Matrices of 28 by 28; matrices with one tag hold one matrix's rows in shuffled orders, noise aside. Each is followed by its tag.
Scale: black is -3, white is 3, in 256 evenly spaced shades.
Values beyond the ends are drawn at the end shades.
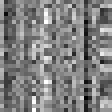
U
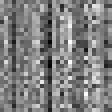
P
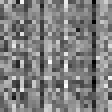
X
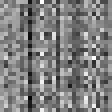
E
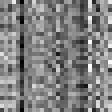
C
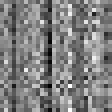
P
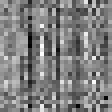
E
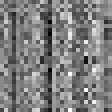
P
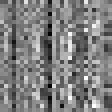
P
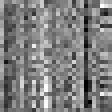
U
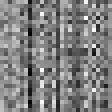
E
